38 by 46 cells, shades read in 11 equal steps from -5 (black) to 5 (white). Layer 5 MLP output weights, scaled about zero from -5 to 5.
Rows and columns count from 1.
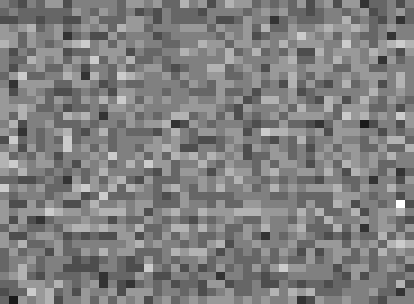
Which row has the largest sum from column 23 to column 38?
27
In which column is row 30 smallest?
30
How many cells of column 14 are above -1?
26
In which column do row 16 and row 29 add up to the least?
41
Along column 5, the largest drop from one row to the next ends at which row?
28
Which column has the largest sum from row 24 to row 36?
45
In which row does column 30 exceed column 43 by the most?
17
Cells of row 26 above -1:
29
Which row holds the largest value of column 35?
37
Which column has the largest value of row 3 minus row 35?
39
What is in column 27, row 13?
1
